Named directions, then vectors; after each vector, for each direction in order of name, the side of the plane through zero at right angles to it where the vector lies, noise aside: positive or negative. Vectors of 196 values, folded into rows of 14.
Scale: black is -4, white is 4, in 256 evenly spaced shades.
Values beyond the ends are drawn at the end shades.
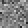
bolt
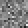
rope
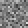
negative, negative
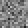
negative, positive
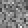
negative, negative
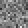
negative, negative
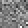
negative, negative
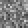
positive, positive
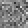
negative, negative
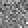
negative, negative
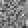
negative, positive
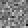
positive, negative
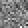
negative, negative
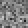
negative, positive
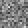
positive, negative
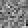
positive, negative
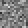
positive, negative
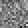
positive, positive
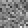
negative, negative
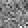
negative, negative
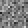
positive, negative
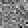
positive, positive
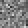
positive, negative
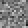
positive, negative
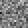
positive, negative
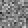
positive, negative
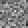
positive, negative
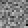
positive, negative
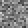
negative, positive
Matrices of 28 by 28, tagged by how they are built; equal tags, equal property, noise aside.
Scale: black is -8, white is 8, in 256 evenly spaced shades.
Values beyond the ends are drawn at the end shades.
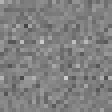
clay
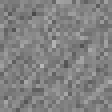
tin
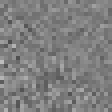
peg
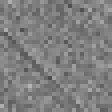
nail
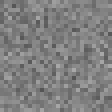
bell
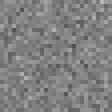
bell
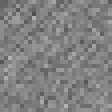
tin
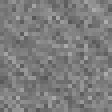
nail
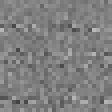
clay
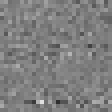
clay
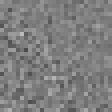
peg
